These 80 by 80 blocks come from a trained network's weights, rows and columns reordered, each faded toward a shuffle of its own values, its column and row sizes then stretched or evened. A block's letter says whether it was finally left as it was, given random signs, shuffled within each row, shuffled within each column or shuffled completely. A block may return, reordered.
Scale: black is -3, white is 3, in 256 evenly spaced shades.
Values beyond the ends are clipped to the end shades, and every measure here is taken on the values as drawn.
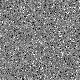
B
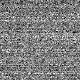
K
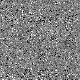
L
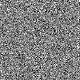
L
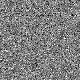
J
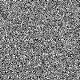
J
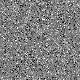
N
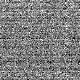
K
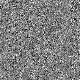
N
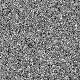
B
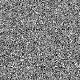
L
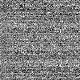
K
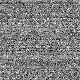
J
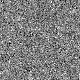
B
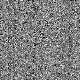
K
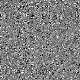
K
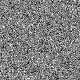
B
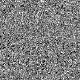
L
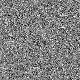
J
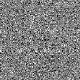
K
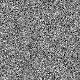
N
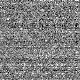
K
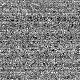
J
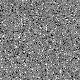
B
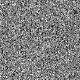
K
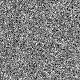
B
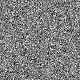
N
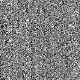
K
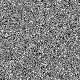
B
